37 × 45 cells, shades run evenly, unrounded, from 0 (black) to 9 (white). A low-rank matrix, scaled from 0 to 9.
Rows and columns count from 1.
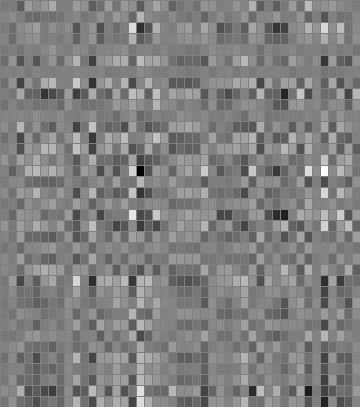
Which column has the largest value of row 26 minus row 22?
10
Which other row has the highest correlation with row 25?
14
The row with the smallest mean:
36
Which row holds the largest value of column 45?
9
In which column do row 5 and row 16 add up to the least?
18
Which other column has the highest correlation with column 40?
20
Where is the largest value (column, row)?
41, 16
